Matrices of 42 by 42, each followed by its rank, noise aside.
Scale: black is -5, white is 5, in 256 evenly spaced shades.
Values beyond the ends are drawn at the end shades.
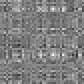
three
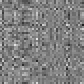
four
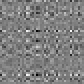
two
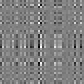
one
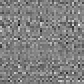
five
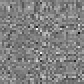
five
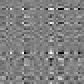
two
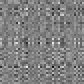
two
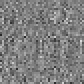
five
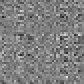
five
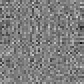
five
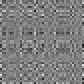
two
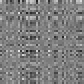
two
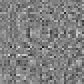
five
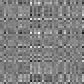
one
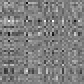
three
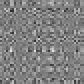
three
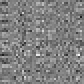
four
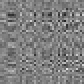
two
